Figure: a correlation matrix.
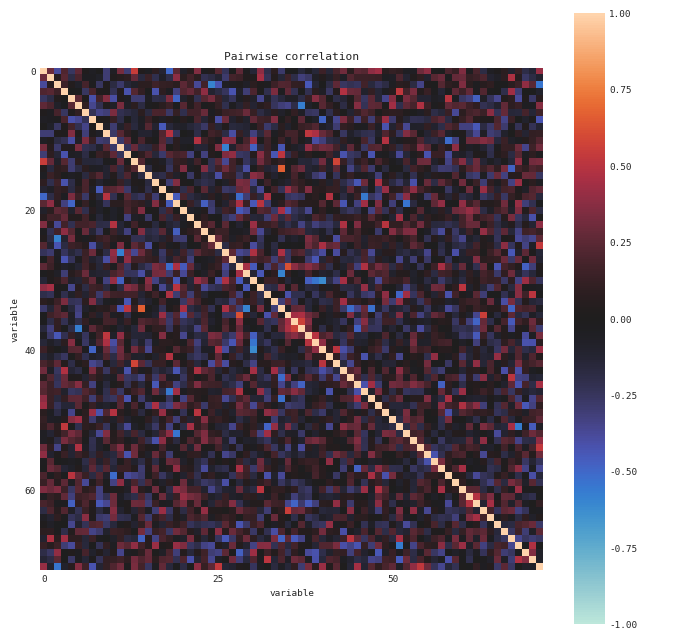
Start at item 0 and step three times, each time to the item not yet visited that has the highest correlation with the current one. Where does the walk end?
40
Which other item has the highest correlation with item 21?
51
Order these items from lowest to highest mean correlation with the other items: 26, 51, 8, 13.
8, 26, 51, 13
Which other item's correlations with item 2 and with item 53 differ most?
71
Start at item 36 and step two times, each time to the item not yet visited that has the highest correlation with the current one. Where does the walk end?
35
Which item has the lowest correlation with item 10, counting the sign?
58
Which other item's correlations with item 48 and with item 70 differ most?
69
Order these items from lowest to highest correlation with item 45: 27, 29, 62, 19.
19, 27, 29, 62
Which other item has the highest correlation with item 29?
28
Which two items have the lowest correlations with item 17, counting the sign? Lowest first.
8, 31
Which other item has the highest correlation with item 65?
41
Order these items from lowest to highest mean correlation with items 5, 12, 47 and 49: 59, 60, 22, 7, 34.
34, 7, 59, 60, 22
